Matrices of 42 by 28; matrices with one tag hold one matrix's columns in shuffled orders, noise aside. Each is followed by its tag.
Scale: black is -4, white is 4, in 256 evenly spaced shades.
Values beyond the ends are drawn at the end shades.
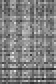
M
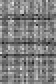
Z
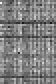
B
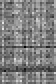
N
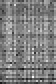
M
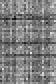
Z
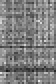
N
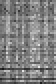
M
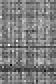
N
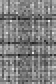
Z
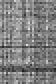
N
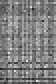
M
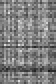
N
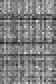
Z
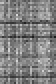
B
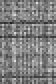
B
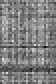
N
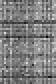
B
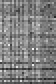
M
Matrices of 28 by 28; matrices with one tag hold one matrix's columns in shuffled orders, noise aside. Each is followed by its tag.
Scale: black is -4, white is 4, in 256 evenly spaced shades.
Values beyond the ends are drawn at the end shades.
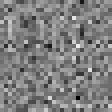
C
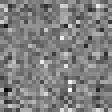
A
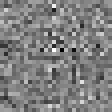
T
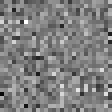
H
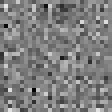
A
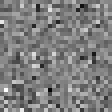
A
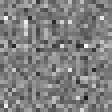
C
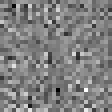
A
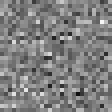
H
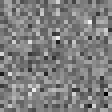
H
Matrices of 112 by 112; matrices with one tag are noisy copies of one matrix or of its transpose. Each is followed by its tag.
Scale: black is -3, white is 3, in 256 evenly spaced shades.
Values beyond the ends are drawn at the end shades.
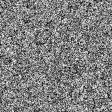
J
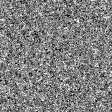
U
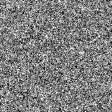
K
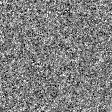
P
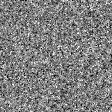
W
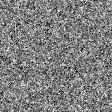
J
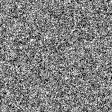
K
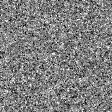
W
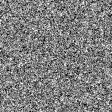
J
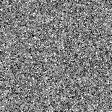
W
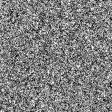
K
